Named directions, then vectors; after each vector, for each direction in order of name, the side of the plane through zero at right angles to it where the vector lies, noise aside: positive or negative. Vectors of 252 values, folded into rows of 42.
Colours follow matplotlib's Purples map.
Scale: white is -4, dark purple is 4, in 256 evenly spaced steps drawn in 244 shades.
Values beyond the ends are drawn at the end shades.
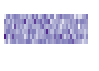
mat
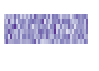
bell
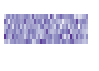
negative, positive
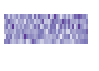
positive, negative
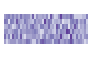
negative, positive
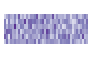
positive, positive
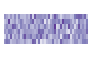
positive, negative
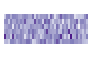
negative, positive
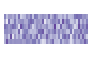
positive, negative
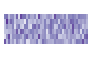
negative, negative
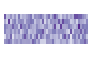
positive, negative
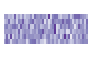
positive, negative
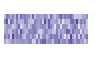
negative, positive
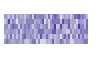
positive, negative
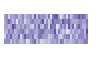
positive, negative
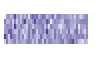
positive, positive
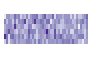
positive, positive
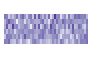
positive, negative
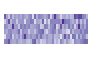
positive, negative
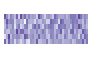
negative, negative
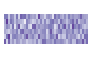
negative, negative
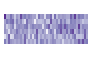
negative, negative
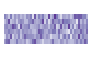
positive, negative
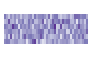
positive, negative
